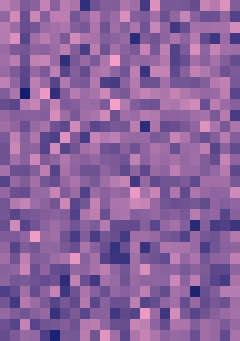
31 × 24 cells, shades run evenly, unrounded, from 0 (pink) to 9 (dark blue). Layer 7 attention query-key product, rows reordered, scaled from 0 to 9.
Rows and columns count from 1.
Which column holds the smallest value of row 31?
11
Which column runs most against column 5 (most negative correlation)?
3
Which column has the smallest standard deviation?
19
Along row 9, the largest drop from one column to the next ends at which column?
4
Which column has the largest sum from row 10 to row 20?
1
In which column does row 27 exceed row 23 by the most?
20
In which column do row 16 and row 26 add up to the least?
18
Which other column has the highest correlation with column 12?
13
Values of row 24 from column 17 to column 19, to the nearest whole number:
6 2 4
